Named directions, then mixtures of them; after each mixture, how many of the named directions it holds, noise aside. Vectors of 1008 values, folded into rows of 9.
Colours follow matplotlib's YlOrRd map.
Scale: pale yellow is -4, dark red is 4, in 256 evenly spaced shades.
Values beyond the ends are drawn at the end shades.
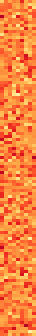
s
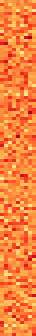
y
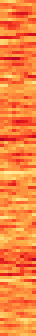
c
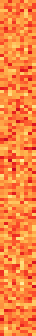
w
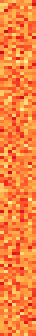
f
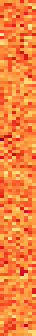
three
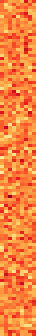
two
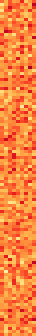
two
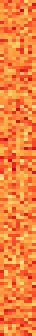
one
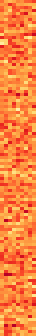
three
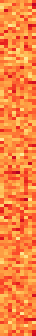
four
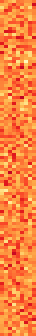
one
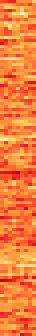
one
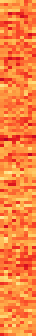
two
